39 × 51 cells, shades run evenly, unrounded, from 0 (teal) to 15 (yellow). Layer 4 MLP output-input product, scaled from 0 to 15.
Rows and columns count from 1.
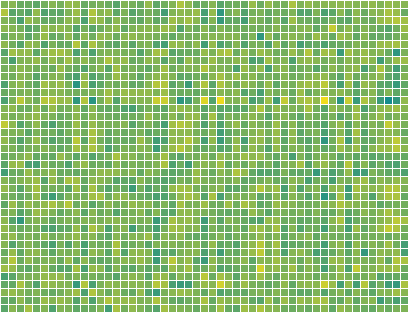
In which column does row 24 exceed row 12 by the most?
33
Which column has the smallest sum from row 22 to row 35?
41
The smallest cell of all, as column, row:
49, 13
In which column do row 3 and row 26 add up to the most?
9
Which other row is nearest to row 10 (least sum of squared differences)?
20
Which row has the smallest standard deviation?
30
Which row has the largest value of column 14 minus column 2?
8
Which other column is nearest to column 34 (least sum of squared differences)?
40
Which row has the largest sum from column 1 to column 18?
26
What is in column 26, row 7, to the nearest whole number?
9
